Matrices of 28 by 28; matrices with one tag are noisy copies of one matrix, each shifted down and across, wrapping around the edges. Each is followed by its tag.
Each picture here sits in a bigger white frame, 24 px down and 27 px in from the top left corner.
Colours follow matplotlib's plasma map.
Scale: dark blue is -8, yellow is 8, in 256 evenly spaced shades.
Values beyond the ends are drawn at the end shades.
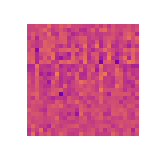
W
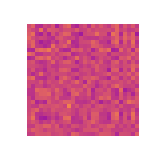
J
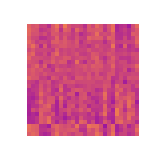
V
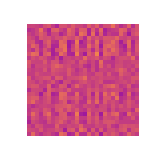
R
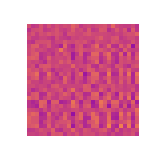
R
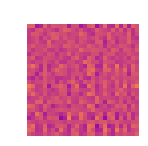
R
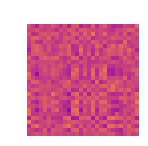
J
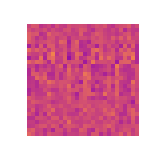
W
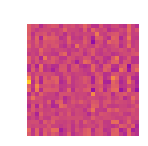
R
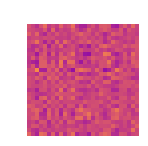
J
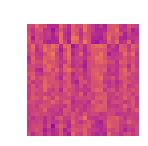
V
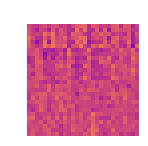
W
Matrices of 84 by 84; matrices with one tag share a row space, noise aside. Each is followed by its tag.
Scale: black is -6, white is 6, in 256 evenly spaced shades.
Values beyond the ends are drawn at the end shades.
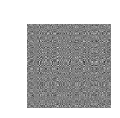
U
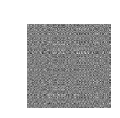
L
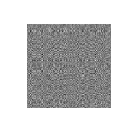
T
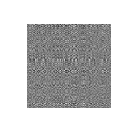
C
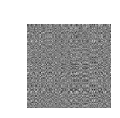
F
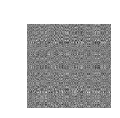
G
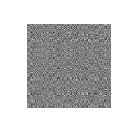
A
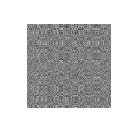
G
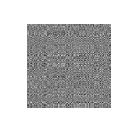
L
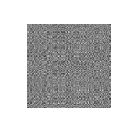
L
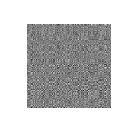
A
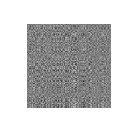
C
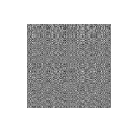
T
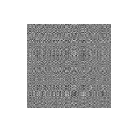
C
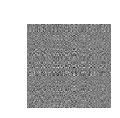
C
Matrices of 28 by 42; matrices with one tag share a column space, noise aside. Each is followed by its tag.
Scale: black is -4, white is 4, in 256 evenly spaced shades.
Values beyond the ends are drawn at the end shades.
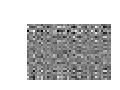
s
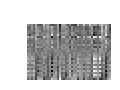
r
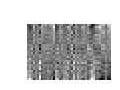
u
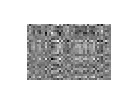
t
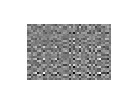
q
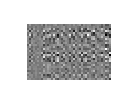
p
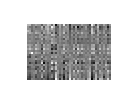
u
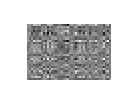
t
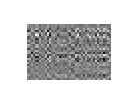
p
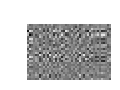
p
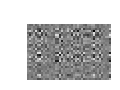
p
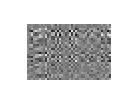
p
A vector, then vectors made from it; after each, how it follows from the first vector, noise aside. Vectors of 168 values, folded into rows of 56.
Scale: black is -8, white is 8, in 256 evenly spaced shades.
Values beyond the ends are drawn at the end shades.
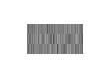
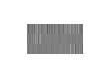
partly zeroed.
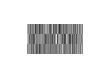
reversed, negated, scaled up.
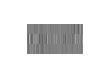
wrapped around, negated, partly zeroed.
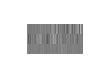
wrapped around, negated, partly zeroed.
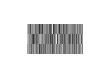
reversed, negated, scaled up.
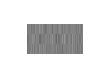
reversed, shrunk.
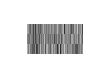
wrapped around, scaled up.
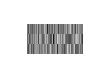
scaled up.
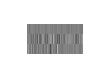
negated, partly zeroed.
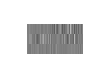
wrapped around, negated, partly zeroed.
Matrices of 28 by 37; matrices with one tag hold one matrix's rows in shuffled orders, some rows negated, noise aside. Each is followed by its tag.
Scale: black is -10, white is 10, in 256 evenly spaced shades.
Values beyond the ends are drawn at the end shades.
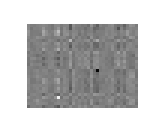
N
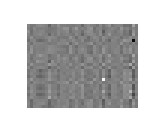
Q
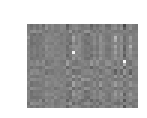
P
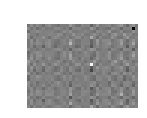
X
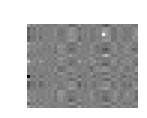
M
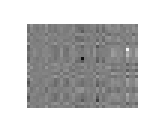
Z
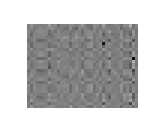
Q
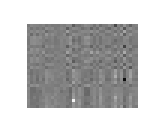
P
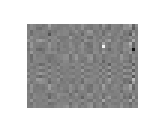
Q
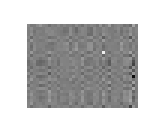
Q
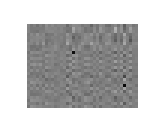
P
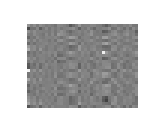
M
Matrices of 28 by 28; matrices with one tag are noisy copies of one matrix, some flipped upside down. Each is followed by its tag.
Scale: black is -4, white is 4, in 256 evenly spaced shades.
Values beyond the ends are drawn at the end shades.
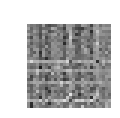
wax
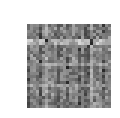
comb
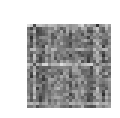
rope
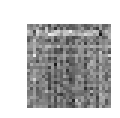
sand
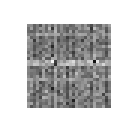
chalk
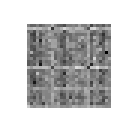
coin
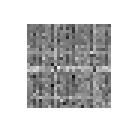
chalk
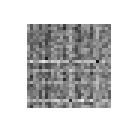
wax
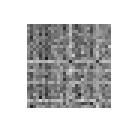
wax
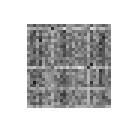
coin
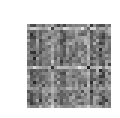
coin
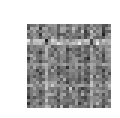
comb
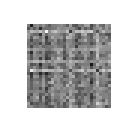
wax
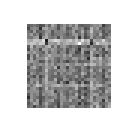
comb
